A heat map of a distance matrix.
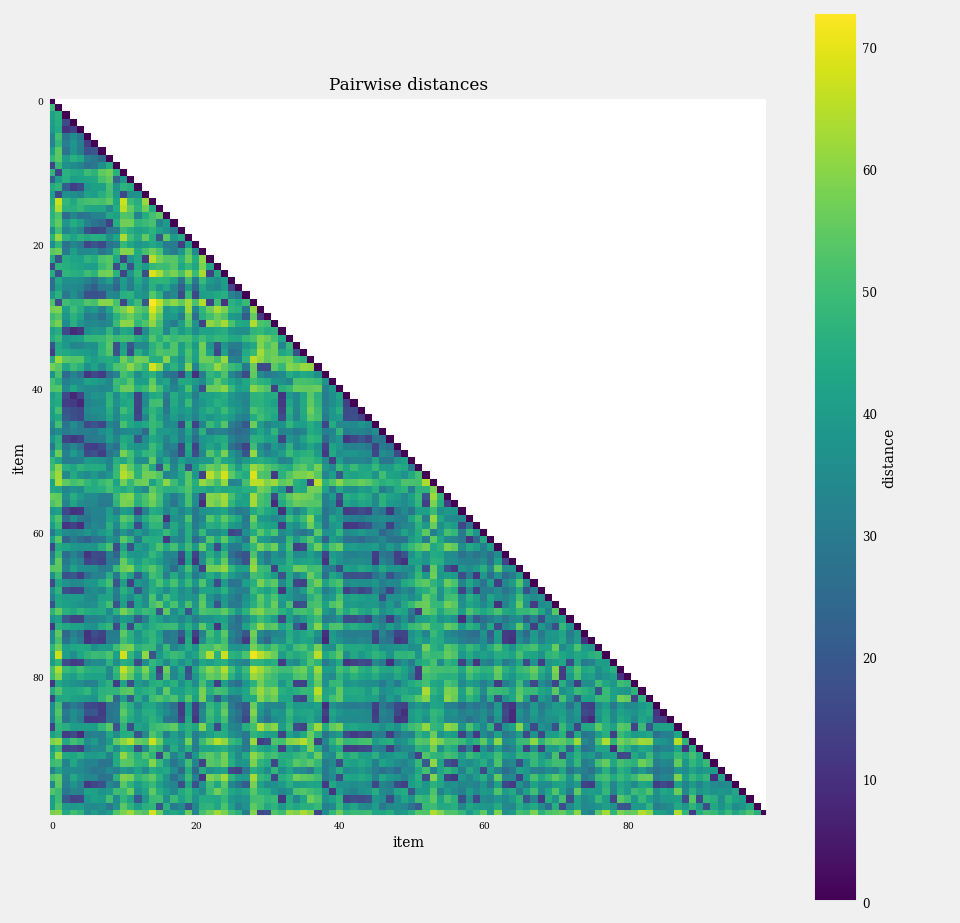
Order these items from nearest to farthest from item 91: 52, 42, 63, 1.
63, 42, 52, 1
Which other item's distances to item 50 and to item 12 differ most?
39
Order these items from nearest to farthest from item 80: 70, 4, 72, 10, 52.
72, 4, 52, 70, 10
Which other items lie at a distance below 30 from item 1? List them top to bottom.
10, 13, 22, 24, 28
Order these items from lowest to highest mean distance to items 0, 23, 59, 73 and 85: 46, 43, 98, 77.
46, 43, 98, 77
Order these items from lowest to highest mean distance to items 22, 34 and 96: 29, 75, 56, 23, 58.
23, 75, 58, 56, 29
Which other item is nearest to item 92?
94
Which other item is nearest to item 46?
69
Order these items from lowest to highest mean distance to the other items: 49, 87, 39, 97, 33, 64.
64, 49, 97, 39, 87, 33
